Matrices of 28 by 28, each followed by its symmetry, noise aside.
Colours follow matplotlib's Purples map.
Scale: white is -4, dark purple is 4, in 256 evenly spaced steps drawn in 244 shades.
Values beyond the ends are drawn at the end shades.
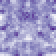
mirrored left to right.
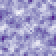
same after a half turn.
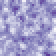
no symmetry.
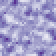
same after a half turn.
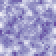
same after a half turn.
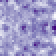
mirrored top to bottom.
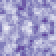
mirrored top to bottom.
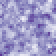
no symmetry.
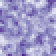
no symmetry.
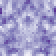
mirrored left to right.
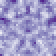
mirrored left to right.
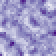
symmetric across the other diagonal.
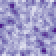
same after a half turn.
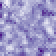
no symmetry.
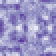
mirrored top to bottom.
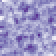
same after a half turn.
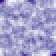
same after a half turn.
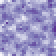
mirrored top to bottom.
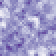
symmetric across the other diagonal.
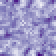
same after a half turn.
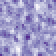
same after a half turn.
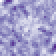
symmetric across the other diagonal.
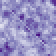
symmetric across the other diagonal.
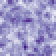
no symmetry.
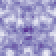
mirrored left to right.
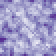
same after a half turn.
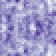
mirrored top to bottom.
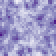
same after a half turn.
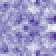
mirrored top to bottom.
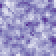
no symmetry.
